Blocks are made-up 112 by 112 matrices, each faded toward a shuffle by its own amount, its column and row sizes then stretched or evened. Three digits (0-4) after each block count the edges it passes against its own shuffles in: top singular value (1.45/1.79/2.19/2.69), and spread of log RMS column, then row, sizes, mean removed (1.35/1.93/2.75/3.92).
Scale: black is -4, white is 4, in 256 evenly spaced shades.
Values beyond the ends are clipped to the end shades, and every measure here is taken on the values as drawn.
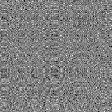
4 0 2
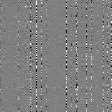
4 4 1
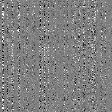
3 4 1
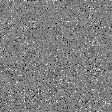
0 1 2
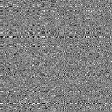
4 1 3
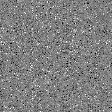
1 1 1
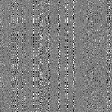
4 4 0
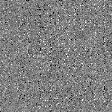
1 2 1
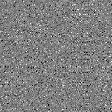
3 0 2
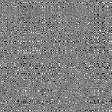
4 2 3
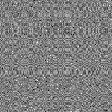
4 0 0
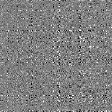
2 3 3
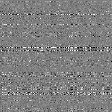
4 1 4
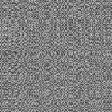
4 2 2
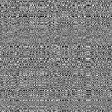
4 0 4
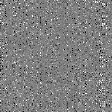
2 3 1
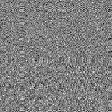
4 0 2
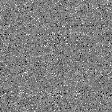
0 1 2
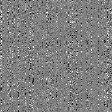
1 4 1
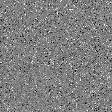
0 1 0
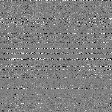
2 1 4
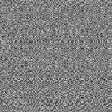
4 0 3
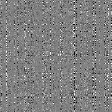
3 4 2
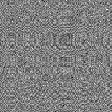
4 0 1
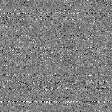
2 0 3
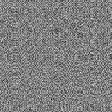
4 1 0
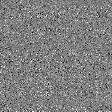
0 1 2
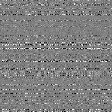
4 0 4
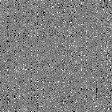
0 3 2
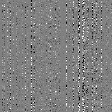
3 4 1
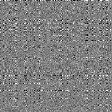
4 3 3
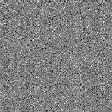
3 1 0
